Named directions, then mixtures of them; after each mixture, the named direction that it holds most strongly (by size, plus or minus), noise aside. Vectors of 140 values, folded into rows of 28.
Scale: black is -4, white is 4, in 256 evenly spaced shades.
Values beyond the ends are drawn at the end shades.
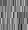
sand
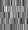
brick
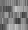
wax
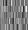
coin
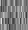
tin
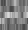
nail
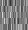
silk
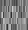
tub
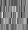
tub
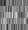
tub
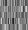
coin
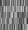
sand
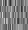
silk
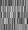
silk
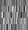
tub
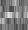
nail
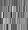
tub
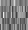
tub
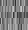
sand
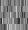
tin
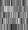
brick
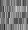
brick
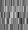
brick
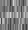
nail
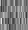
tin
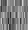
tin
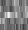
nail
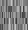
silk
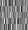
silk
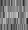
brick
